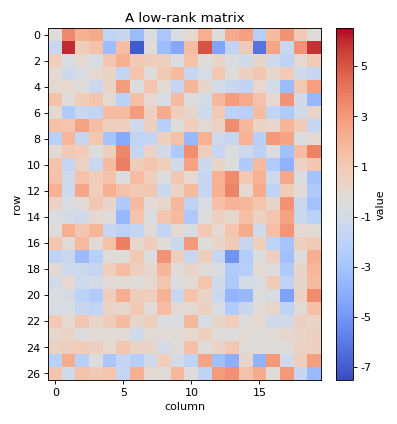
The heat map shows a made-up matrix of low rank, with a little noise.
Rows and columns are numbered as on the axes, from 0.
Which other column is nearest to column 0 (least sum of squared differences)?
7
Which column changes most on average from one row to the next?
5
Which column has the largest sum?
19
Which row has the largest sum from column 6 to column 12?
6
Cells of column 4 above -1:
22
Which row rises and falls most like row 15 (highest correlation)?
0
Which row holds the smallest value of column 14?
20
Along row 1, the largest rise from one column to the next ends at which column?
16
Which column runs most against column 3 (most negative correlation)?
8
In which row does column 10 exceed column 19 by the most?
12
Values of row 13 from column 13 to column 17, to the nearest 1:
2 2 1 0 3
